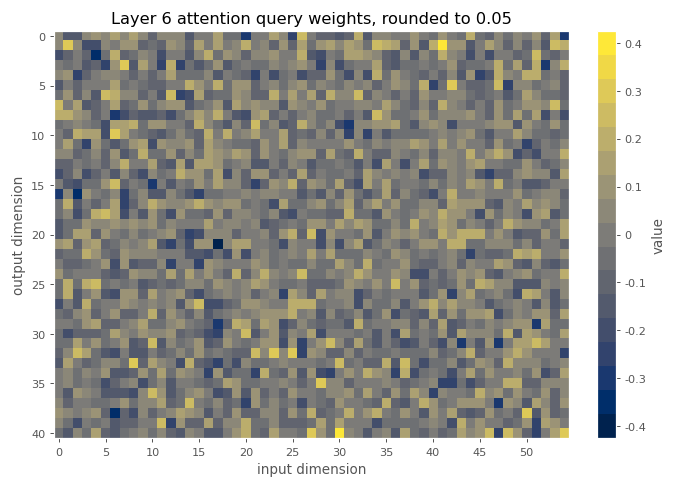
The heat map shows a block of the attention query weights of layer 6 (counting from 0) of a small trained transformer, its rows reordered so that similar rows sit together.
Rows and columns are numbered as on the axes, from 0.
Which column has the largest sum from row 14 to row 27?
42
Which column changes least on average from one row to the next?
38
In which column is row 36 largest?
10
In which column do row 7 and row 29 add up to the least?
24
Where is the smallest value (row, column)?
21, 17
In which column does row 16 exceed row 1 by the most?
3
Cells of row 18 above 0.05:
15
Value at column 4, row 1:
-0.2
